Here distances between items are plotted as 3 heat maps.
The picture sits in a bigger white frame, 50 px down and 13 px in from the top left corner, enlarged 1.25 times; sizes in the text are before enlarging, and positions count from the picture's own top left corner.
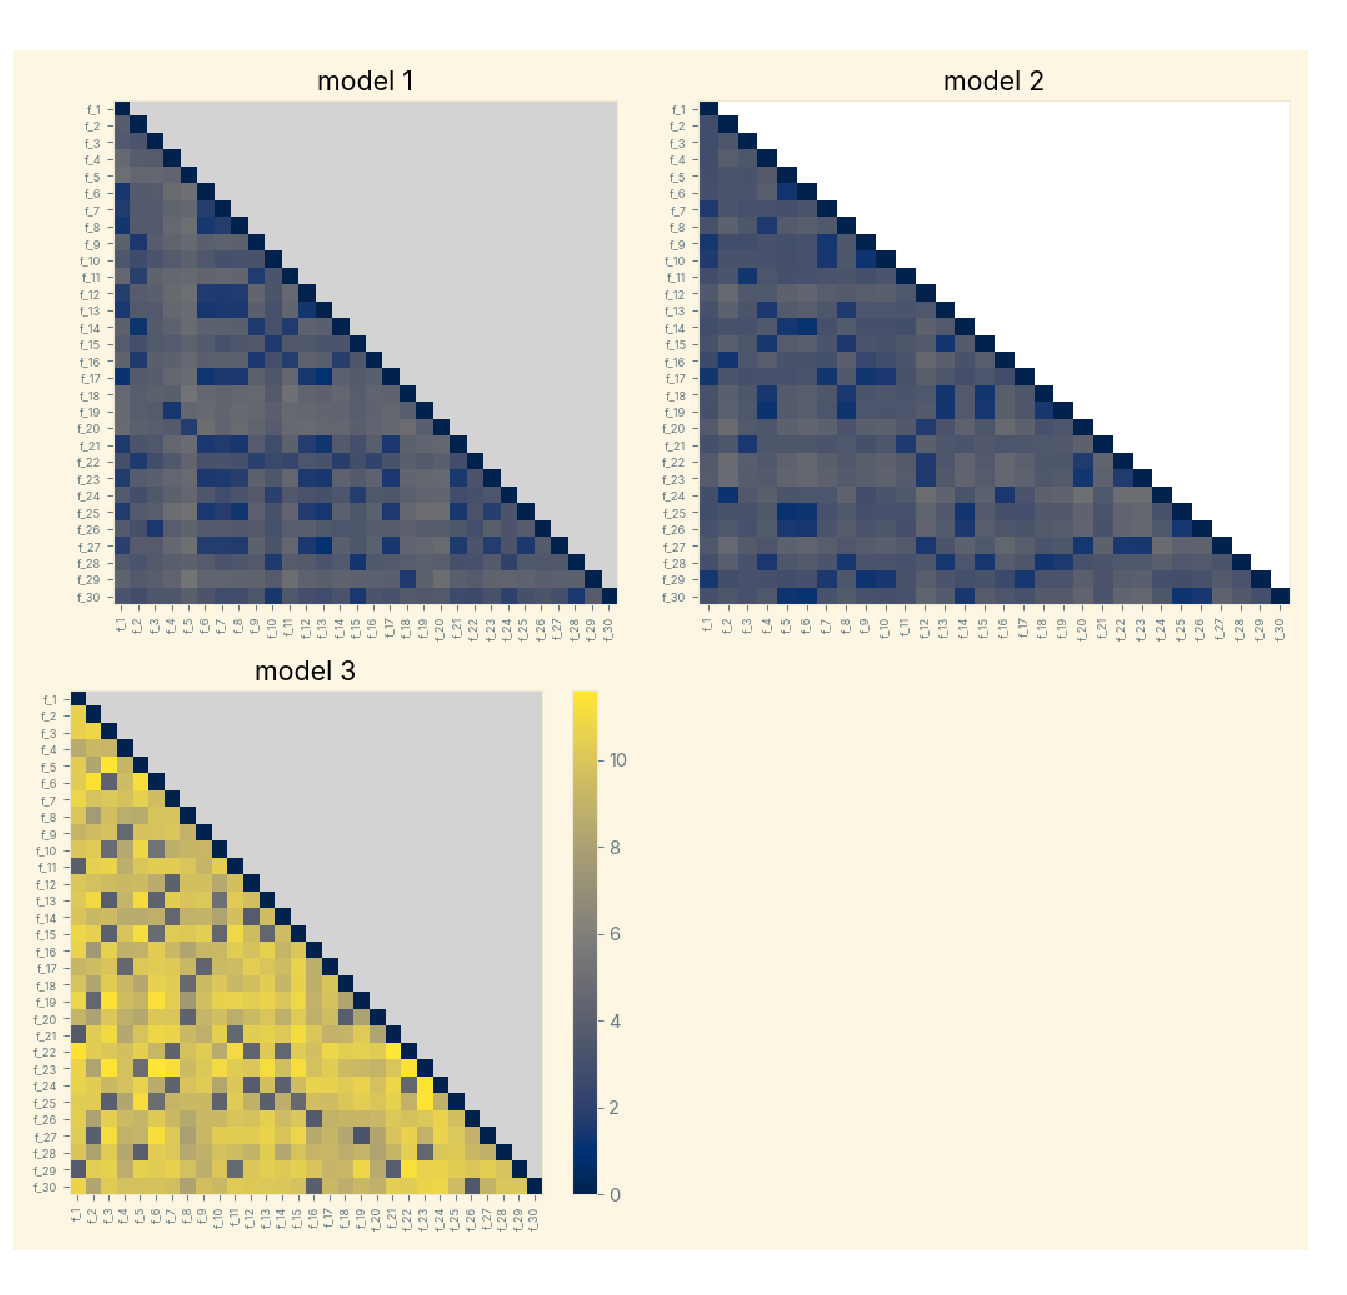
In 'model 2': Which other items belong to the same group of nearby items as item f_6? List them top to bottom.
f_5, f_14, f_25, f_26, f_30
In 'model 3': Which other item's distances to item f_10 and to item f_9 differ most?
f_15
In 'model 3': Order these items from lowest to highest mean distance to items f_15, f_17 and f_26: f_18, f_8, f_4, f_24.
f_4, f_8, f_18, f_24
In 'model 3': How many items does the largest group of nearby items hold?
6
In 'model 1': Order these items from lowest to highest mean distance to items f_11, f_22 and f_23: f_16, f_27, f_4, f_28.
f_16, f_27, f_28, f_4
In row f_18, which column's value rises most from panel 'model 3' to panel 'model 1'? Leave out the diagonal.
f_20
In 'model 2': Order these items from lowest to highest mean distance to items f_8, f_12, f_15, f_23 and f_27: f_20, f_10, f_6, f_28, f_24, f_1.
f_20, f_28, f_1, f_10, f_6, f_24
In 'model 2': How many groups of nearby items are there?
6
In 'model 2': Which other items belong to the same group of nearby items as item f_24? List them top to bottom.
f_2, f_16
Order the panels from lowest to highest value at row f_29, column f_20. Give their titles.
model 2, model 1, model 3
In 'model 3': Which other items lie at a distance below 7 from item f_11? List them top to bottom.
f_1, f_21, f_29
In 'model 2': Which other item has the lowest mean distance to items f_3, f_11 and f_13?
f_21
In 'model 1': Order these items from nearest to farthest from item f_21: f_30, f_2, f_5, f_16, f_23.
f_23, f_30, f_2, f_16, f_5
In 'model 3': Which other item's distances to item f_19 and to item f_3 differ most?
f_27
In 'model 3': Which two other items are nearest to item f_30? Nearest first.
f_26, f_16
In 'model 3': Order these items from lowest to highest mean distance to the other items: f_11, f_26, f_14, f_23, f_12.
f_14, f_12, f_26, f_11, f_23
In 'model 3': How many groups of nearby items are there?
8
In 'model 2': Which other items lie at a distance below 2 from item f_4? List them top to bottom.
f_8, f_13, f_15, f_18, f_19, f_28
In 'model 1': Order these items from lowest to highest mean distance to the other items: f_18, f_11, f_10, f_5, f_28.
f_10, f_28, f_11, f_18, f_5
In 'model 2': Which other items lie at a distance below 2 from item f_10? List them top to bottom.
f_1, f_7, f_9, f_17, f_29
